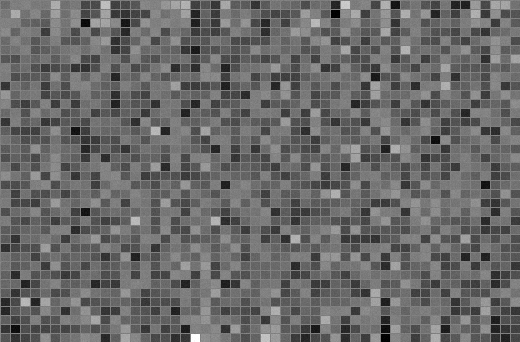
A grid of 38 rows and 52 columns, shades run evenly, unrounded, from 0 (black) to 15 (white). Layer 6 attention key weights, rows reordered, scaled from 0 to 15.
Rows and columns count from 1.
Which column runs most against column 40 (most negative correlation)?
39
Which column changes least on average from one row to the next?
26
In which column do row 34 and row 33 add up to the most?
38
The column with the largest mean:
21
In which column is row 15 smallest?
8
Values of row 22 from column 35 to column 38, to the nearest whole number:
5 7 5 7
